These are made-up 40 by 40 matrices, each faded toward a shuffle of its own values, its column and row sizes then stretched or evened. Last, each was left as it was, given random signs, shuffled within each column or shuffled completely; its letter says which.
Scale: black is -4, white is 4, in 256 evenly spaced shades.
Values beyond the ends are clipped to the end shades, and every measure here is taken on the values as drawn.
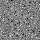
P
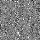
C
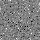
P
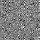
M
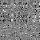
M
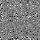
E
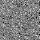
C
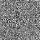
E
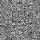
M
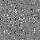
E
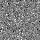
P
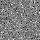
P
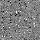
C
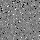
P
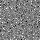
P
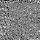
E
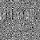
M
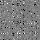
E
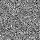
P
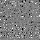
E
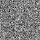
E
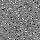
P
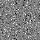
C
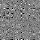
M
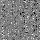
C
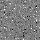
C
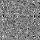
E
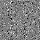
C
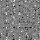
E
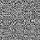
M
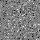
C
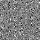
C
